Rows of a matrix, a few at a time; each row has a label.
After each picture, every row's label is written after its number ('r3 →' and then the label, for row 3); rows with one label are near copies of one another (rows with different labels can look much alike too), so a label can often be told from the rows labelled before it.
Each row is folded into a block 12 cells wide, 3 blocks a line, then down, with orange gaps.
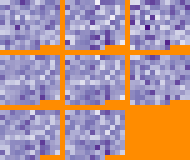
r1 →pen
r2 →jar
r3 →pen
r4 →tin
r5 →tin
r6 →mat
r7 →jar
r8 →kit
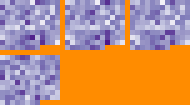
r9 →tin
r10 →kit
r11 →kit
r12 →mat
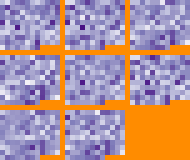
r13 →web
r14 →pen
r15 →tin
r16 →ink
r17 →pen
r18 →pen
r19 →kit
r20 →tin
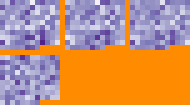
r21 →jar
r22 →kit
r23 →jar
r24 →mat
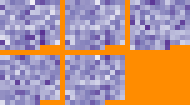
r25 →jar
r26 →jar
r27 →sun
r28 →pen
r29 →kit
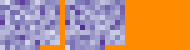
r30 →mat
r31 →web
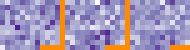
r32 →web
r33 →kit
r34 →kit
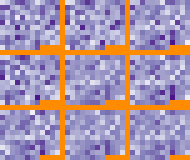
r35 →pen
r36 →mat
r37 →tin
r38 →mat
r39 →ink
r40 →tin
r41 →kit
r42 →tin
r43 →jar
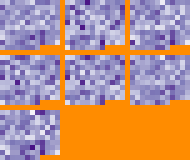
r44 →tin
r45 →web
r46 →jar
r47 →pen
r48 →pen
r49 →kit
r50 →kit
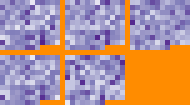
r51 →jar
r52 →kit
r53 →mat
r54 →jar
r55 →web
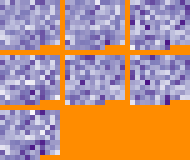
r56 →ink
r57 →jar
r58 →web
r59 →ink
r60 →mat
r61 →sun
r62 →kit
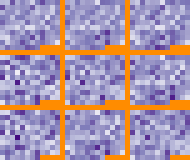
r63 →ink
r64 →tin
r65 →ink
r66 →pen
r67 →mat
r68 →tin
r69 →pen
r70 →kit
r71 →web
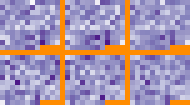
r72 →jar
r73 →tin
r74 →tin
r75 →web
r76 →mat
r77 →sun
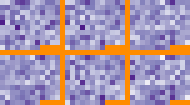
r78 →mat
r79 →pen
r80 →kit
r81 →kit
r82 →sun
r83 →tin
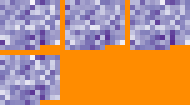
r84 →jar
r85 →ink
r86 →tin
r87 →kit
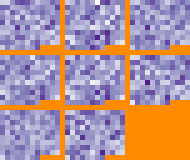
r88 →pen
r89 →kit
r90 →pen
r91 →jar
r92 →ink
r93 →pen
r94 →sun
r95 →mat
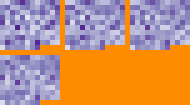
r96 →sun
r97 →pen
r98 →pen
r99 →web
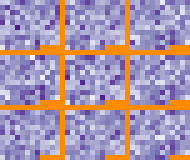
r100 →web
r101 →mat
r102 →jar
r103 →kit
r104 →mat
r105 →ink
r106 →sun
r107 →pen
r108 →ink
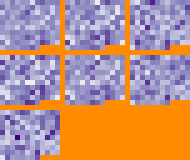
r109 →jar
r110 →jar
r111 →sun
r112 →ink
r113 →jar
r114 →pen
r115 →web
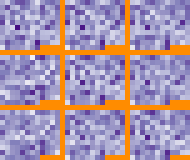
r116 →sun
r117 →web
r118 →web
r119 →kit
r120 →sun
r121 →sun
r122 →tin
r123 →web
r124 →sun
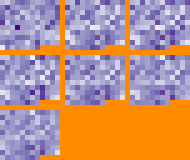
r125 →web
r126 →ink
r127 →ink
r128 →kit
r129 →tin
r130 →kit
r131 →tin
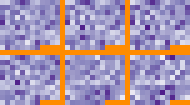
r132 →mat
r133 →pen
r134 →mat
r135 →pen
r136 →tin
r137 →kit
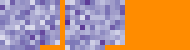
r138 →ink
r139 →mat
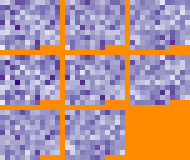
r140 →web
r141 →sun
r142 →jar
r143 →web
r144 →mat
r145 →ink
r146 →mat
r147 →ink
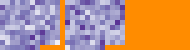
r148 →ink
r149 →web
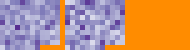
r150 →sun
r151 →mat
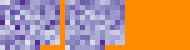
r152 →mat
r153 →web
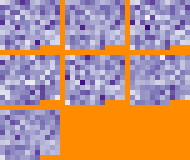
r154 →mat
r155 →web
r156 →pen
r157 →ink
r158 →sun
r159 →kit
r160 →web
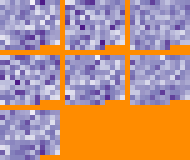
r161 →kit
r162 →mat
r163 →sun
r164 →pen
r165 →jar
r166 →tin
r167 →jar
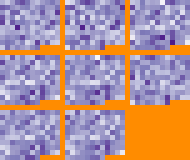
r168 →mat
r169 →pen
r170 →tin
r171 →ink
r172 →kit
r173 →sun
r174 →ink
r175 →ink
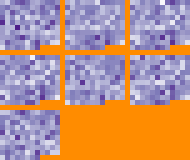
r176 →sun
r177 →tin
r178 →kit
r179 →jar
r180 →web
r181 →ink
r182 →mat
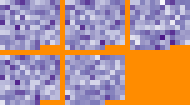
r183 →pen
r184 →mat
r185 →kit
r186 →web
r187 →jar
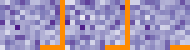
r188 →web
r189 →pen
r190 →pen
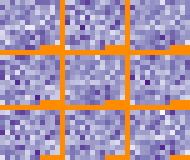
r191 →ink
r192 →pen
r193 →tin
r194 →mat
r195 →tin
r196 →sun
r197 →mat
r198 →pen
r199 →kit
